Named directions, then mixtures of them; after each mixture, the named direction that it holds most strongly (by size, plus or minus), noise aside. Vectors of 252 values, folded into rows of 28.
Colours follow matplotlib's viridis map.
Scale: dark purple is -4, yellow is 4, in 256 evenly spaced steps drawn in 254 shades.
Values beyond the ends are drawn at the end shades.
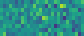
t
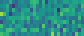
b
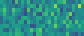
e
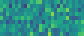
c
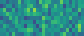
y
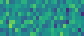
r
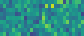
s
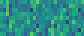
r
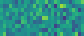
t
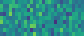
e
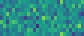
y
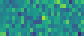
t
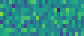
b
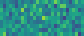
t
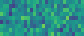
b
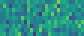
e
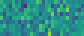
c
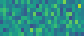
e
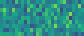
e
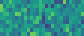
s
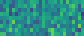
b
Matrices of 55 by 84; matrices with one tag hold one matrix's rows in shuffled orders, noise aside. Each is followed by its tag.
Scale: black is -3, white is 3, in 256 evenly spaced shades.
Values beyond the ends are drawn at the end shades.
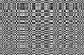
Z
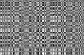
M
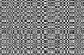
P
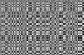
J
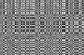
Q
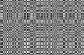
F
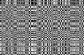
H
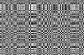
H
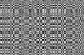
M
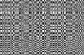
M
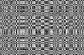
Z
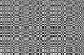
M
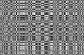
Z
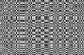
Z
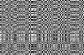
H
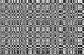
J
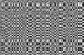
J
